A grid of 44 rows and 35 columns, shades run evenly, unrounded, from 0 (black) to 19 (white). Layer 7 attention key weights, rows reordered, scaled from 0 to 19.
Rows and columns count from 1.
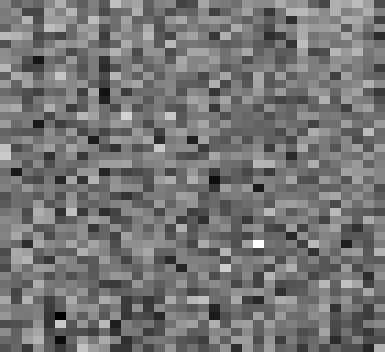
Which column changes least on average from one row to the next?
22
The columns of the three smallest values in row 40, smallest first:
6, 20, 15
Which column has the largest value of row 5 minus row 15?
21
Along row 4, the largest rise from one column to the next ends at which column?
5
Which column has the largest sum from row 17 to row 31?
7
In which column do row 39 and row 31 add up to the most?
24
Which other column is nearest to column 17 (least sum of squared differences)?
30
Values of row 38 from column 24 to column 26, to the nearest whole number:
3 10 13
